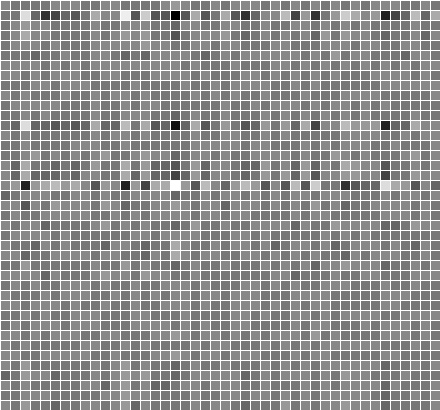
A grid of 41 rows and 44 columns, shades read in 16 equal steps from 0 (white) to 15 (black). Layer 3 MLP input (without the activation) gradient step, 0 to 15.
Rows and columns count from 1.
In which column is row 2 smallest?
13
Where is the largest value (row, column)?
2, 18
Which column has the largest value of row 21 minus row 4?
3
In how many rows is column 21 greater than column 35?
22
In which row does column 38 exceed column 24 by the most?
19
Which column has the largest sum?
39
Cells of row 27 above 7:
27
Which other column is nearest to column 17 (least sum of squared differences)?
16
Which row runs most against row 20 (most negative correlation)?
25
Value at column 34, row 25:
9
